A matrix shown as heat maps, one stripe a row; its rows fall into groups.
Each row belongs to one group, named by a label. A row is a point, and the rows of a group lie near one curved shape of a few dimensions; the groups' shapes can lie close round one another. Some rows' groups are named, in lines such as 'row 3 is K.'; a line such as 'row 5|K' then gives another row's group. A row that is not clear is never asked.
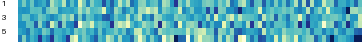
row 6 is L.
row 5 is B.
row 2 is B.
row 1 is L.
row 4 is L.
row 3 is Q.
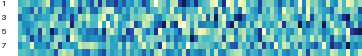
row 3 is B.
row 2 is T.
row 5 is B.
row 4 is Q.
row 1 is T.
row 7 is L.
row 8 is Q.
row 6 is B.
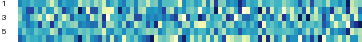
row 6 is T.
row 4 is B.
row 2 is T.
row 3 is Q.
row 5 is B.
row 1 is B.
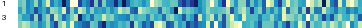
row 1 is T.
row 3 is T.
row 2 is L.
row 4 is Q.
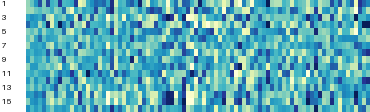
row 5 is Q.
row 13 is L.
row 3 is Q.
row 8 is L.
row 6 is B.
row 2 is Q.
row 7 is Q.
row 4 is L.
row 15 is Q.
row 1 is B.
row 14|Q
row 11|T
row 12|L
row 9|Q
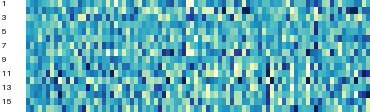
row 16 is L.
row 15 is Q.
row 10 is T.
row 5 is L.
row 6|L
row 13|T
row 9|Q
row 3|T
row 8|Q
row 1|Q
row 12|L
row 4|Q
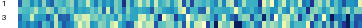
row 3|L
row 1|Q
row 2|Q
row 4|B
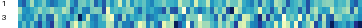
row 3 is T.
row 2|Q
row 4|L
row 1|L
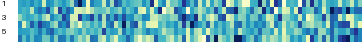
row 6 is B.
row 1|T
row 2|L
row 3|T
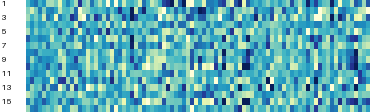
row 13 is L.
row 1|Q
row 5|T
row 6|Q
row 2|B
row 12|L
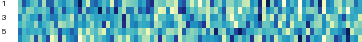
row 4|Q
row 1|T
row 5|B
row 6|L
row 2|T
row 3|Q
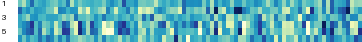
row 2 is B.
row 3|Q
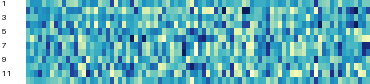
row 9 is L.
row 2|B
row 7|L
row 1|Q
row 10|T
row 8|L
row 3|Q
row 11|T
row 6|B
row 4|Q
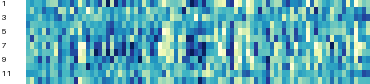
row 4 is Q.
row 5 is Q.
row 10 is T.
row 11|B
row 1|T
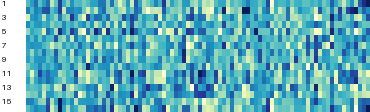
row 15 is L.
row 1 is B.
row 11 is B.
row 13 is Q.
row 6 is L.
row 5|T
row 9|L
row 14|B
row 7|Q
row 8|L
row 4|Q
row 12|B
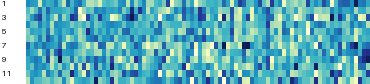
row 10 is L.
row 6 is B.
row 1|L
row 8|L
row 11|T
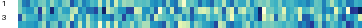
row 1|Q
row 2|B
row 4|Q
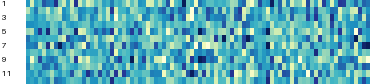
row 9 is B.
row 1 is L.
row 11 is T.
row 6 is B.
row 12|L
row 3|Q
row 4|B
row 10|L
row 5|B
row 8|Q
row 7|L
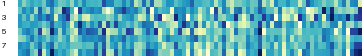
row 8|L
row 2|T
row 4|T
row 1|Q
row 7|L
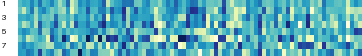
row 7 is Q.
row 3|Q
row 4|Q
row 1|B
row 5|B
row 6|T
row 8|T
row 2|B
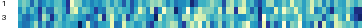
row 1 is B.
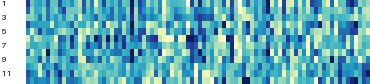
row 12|B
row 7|T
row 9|T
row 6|T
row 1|Q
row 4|Q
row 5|B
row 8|Q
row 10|L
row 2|Q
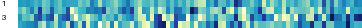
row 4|Q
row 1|B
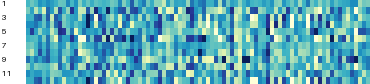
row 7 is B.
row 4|T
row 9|B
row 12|T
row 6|T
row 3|T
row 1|B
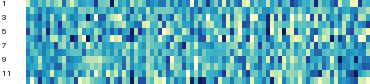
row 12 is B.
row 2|B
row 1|Q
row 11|Q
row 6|T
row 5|Q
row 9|L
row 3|T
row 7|L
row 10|L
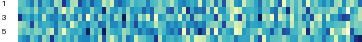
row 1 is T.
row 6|B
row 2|Q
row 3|Q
